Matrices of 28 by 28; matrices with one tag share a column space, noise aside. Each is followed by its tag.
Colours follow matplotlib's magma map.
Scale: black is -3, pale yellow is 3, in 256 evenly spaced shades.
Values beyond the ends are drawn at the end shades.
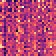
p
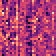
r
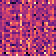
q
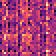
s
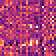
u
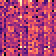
p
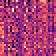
p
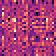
r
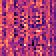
u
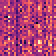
u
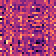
u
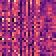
r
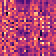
r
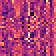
r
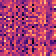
u
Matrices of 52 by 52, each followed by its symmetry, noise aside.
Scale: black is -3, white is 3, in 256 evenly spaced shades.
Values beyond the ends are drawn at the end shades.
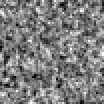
no symmetry.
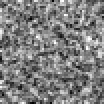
no symmetry.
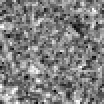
symmetric across the other diagonal.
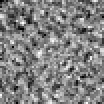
symmetric.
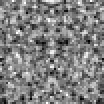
mirrored left to right.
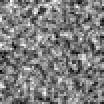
no symmetry.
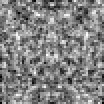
mirrored left to right.
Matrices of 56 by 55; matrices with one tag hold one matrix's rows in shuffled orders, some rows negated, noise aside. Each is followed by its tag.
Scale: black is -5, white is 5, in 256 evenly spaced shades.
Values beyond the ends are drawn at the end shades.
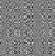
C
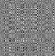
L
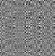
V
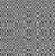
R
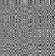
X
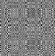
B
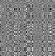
C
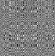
L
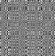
B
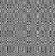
R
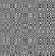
X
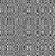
R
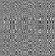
X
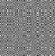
R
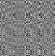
V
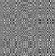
X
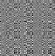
C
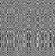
R
